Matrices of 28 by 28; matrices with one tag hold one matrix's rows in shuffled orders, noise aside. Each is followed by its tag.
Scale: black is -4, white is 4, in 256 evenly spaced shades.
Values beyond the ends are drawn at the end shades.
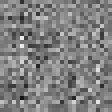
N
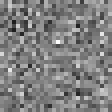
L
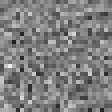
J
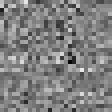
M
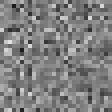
J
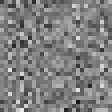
L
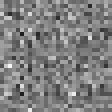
J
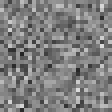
L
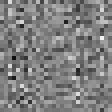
L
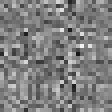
M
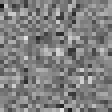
M
